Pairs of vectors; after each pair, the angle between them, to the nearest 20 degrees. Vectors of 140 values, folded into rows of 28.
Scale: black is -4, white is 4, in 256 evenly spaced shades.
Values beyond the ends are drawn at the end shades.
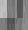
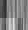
140 degrees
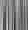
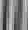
60 degrees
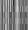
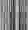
40 degrees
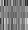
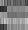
60 degrees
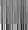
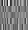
100 degrees
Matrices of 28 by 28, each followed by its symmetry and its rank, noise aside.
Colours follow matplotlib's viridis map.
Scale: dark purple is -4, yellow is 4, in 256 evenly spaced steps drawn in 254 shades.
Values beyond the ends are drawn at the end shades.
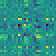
no symmetry, rank three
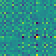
symmetric, rank three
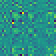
symmetric, rank three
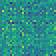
antisymmetric, rank six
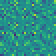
antisymmetric, rank four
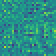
no symmetry, rank six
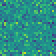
no symmetry, rank six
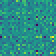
no symmetry, rank six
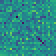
symmetric, rank six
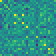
symmetric, rank four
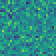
no symmetry, rank six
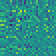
antisymmetric, rank four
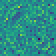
symmetric, rank six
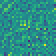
symmetric, rank six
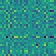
no symmetry, rank three
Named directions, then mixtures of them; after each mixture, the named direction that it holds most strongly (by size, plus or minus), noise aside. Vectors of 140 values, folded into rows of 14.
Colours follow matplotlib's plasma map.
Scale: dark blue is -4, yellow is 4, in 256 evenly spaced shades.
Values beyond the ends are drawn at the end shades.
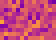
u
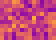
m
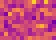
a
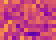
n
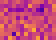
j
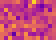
j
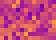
u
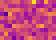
a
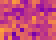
m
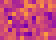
m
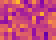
m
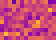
u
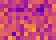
j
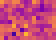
m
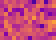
a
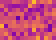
j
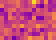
m
